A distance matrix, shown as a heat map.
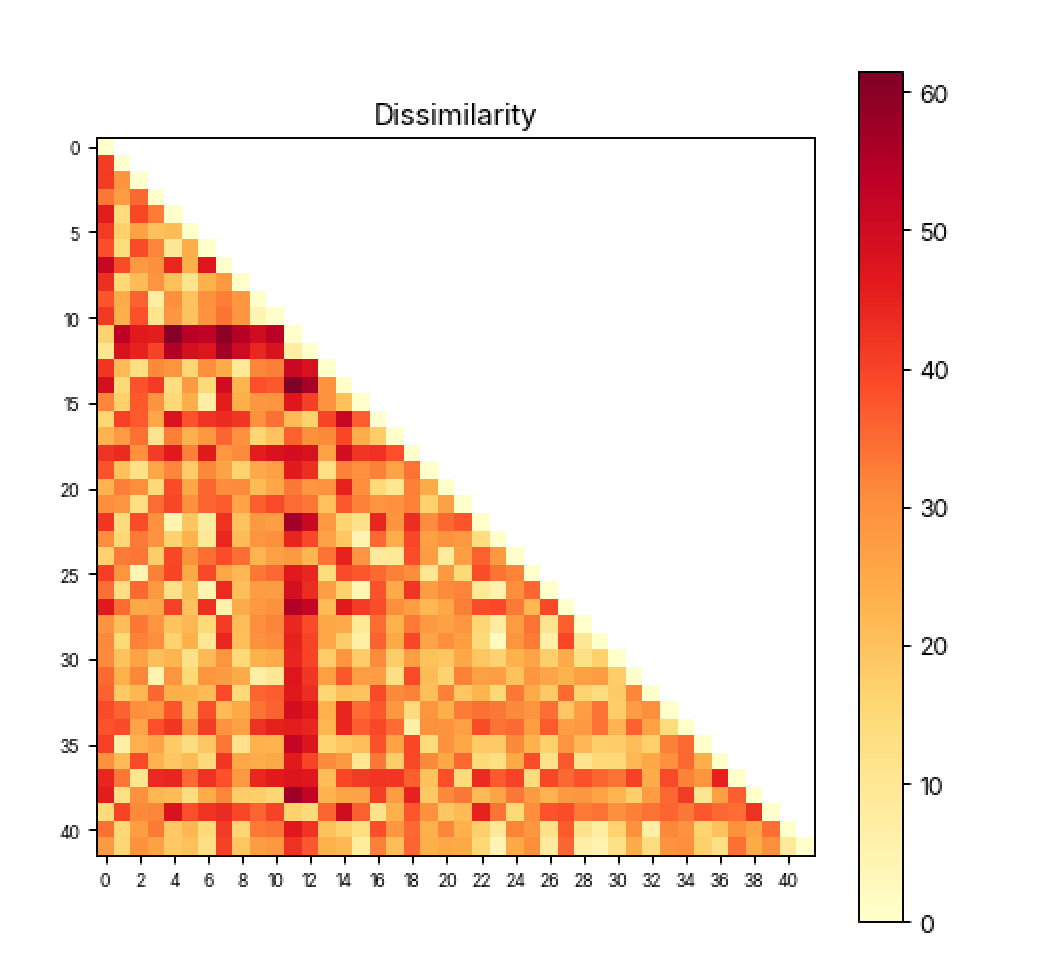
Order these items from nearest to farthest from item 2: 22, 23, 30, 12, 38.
30, 38, 23, 22, 12
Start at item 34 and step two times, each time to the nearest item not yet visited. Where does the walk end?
33
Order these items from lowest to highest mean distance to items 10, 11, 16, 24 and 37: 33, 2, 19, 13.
19, 2, 13, 33
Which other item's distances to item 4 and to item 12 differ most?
11
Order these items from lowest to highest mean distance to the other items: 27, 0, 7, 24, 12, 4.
24, 4, 27, 0, 7, 12
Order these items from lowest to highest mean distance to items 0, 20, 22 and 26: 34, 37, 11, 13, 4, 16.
4, 16, 13, 34, 11, 37
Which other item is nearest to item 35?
1
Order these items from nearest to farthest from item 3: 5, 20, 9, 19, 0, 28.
9, 20, 5, 19, 28, 0
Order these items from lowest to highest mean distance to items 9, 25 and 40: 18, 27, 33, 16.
27, 33, 16, 18
